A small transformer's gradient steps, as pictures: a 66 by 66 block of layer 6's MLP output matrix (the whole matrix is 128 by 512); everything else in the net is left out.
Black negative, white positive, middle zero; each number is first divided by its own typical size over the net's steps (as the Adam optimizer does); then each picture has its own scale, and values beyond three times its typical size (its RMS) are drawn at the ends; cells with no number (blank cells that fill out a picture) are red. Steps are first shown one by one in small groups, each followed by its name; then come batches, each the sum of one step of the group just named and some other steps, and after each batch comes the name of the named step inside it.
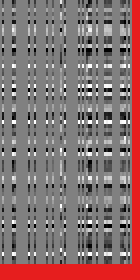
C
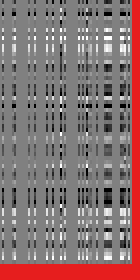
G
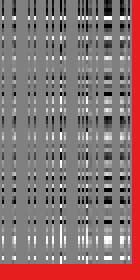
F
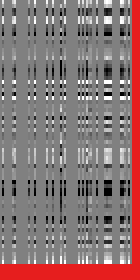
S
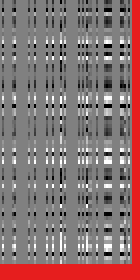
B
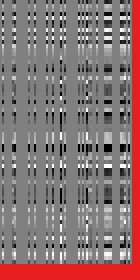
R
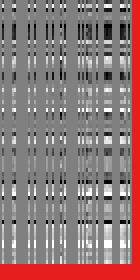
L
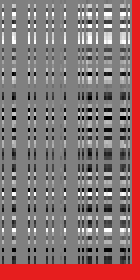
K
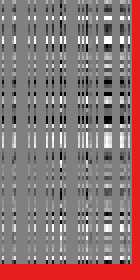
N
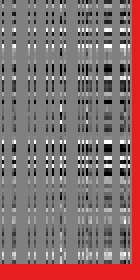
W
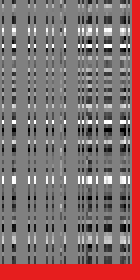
C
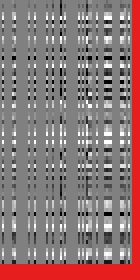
N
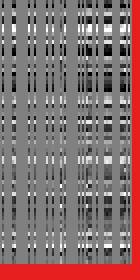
B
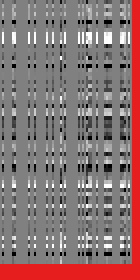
B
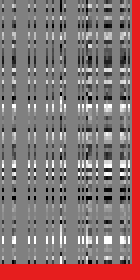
F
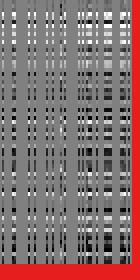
K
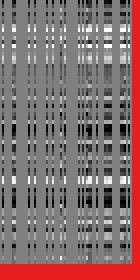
G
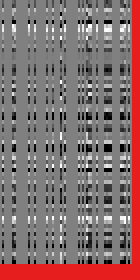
R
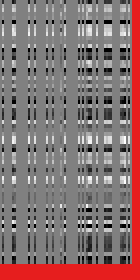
C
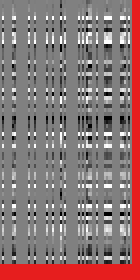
N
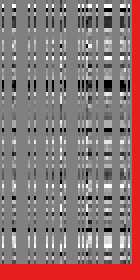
B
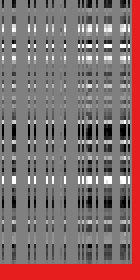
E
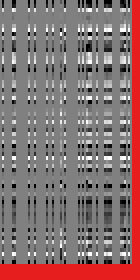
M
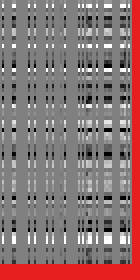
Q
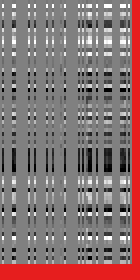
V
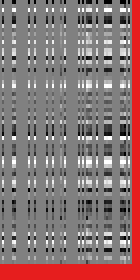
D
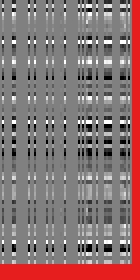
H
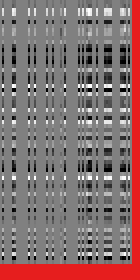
V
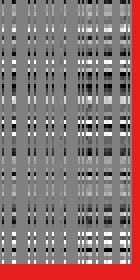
H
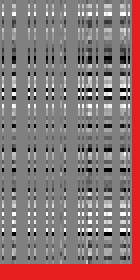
V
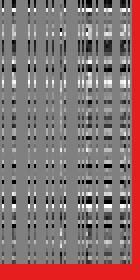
M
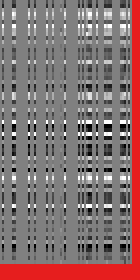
H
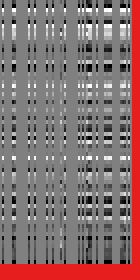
M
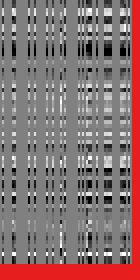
M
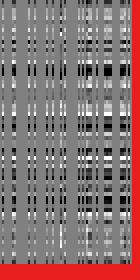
M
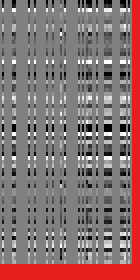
M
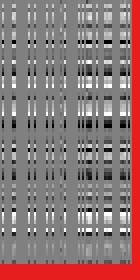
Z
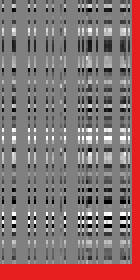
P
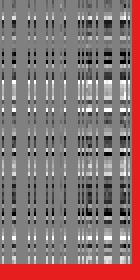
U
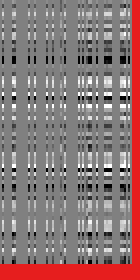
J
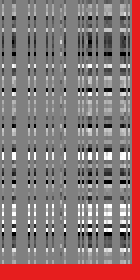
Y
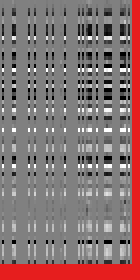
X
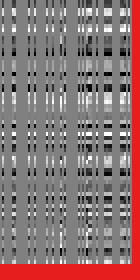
Y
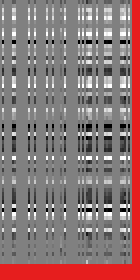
Z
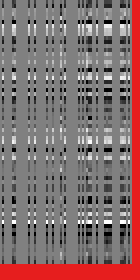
P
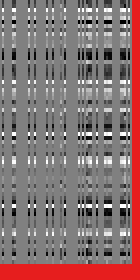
U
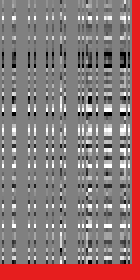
X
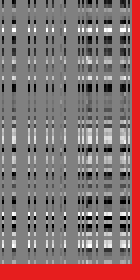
P
